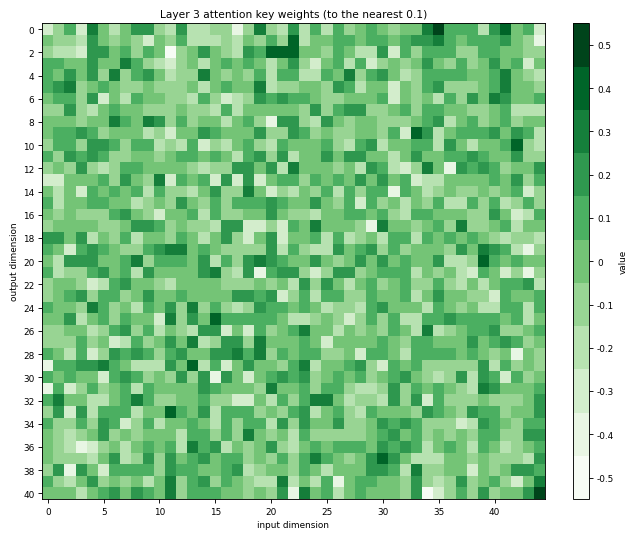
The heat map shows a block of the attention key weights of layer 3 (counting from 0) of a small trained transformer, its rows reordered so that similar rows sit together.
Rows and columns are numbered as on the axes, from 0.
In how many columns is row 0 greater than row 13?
20
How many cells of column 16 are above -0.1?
22
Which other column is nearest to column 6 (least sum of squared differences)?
25
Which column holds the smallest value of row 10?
14
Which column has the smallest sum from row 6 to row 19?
43
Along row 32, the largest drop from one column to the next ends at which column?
34
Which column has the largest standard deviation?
11
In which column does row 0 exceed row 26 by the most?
35
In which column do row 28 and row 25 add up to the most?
15
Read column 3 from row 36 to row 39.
-0.4 -0.1 0.2 0
